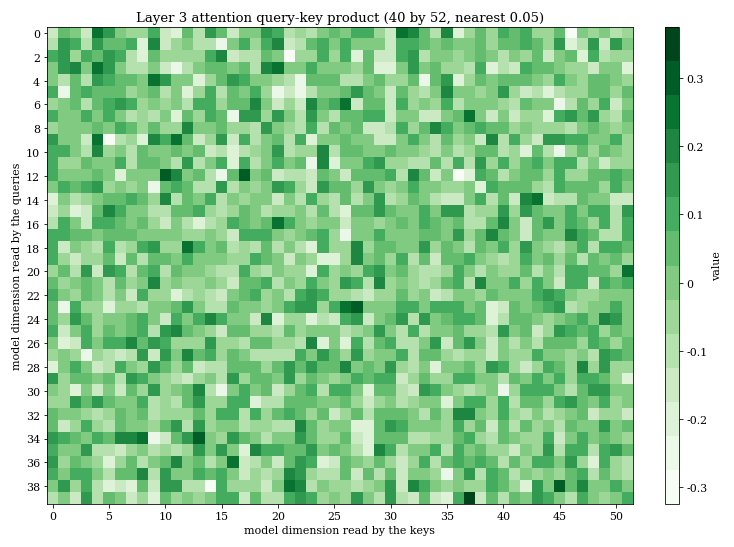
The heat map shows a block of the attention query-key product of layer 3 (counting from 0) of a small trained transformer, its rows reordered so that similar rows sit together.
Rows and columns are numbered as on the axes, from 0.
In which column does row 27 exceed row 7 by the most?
16
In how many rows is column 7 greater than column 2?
11
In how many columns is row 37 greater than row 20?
23
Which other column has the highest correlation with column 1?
20
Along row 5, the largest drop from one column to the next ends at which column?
1
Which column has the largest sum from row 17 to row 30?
27
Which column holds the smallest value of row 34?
9
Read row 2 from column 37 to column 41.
0 0.05 0 -0.1 0
